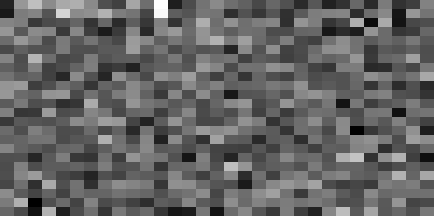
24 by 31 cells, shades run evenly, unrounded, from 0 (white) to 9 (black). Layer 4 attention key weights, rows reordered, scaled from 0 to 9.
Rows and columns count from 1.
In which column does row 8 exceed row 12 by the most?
10
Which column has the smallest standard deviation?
19
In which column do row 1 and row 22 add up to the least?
12
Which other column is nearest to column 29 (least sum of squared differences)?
21
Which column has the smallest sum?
15
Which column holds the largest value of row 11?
17
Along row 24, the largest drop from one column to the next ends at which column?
4
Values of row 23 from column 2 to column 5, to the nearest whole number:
3 9 6 5
